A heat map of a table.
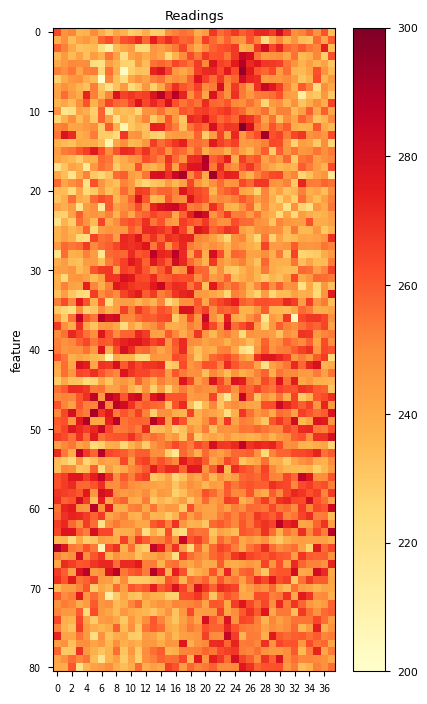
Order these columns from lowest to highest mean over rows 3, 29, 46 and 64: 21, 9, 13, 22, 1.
1, 22, 9, 21, 13
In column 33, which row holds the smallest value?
8
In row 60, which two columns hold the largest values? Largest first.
5, 37
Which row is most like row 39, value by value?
27
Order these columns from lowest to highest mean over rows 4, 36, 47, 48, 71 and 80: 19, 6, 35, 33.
19, 35, 33, 6
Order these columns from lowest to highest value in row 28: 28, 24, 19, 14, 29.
29, 28, 24, 19, 14
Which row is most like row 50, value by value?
56
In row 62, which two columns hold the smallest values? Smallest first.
6, 20
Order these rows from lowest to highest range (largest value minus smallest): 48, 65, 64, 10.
10, 64, 48, 65
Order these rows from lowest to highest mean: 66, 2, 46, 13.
2, 13, 66, 46
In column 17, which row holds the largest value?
18
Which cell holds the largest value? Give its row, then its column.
12, 25
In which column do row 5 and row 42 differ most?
9
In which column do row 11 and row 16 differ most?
13
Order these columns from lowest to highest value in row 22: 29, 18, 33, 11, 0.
33, 29, 0, 18, 11
